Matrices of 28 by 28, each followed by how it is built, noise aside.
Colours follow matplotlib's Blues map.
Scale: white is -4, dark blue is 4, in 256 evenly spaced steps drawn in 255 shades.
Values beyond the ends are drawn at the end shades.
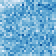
smooth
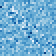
banded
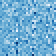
uneven columns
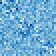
block diagonal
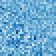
lower triangular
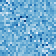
block diagonal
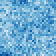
smooth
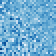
lower triangular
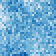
smooth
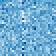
uneven columns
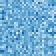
low rank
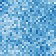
smooth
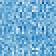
low rank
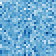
uneven columns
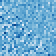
lower triangular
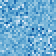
block diagonal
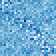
banded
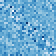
banded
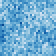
smooth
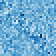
banded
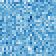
low rank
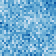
smooth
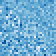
lower triangular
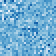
block diagonal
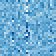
uneven columns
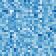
low rank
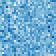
uneven columns
